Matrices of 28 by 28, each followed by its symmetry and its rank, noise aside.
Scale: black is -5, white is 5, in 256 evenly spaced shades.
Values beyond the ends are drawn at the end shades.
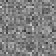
antisymmetric, rank four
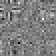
antisymmetric, rank four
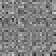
no symmetry, rank four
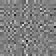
no symmetry, rank four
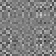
no symmetry, rank three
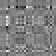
antisymmetric, rank two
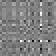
no symmetry, rank two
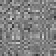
no symmetry, rank four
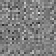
antisymmetric, rank four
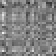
no symmetry, rank three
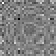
symmetric, rank four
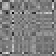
symmetric, rank two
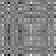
no symmetry, rank two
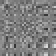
symmetric, rank three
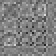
symmetric, rank three
